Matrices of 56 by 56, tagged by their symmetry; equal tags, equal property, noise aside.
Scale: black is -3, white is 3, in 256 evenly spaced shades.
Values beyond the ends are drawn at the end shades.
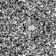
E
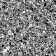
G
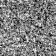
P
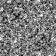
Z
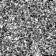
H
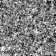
P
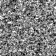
H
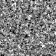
H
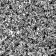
H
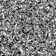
G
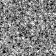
G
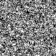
H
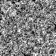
Z
